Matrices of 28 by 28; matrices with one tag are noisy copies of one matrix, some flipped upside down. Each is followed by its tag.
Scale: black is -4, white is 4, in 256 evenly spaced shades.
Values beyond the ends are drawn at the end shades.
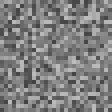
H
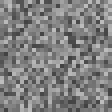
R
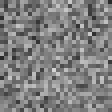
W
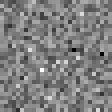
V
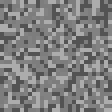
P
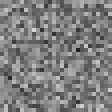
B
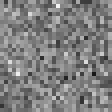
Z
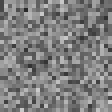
P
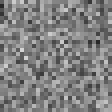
P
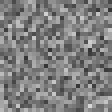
V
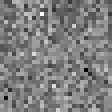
R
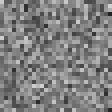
W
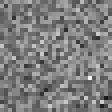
H
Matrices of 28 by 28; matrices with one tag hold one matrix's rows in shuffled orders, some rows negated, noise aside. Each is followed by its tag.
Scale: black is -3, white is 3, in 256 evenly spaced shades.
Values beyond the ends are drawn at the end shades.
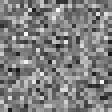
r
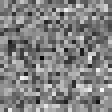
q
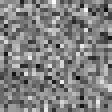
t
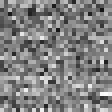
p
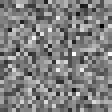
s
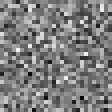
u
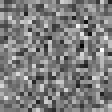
u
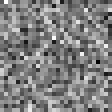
t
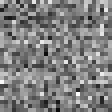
p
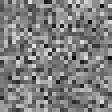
s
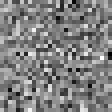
s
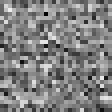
p
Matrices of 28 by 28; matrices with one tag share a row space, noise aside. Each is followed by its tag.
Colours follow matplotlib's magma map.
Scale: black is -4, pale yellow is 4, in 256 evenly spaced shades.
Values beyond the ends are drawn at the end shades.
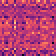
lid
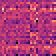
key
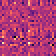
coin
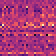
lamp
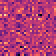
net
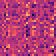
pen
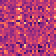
net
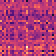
lamp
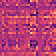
key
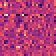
net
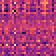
lid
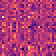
coin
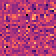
pen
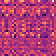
lid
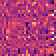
pen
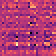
key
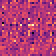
coin
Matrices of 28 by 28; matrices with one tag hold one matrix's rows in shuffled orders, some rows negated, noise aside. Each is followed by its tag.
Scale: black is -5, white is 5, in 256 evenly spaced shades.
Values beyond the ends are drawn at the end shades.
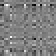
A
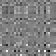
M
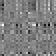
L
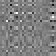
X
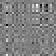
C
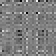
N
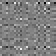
M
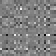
M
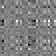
L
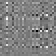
C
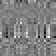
M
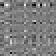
A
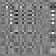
X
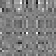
N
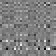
M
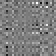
C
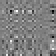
X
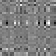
M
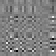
X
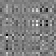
C
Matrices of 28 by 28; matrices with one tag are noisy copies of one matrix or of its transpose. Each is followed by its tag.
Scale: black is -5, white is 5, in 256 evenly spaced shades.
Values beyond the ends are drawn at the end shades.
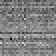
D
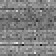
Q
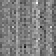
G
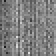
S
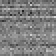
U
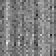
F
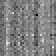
F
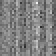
G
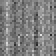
F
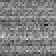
G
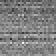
D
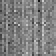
D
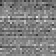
S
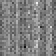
G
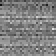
S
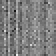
U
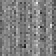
G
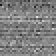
S
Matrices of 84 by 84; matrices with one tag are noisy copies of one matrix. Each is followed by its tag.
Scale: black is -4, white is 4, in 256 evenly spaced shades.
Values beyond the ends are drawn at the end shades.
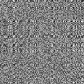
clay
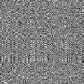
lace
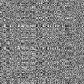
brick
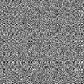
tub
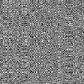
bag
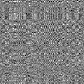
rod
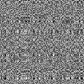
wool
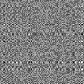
tub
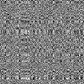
wool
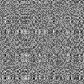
wool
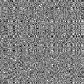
clay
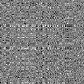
brick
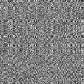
clay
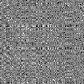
brick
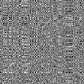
bag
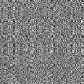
clay
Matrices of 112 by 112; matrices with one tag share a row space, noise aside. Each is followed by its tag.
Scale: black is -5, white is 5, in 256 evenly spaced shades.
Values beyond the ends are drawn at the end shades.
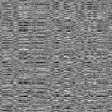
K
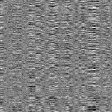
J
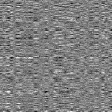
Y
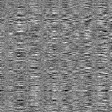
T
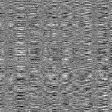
T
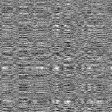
K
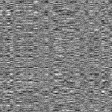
Y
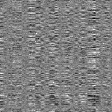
J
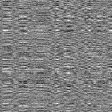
K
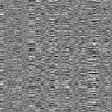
J
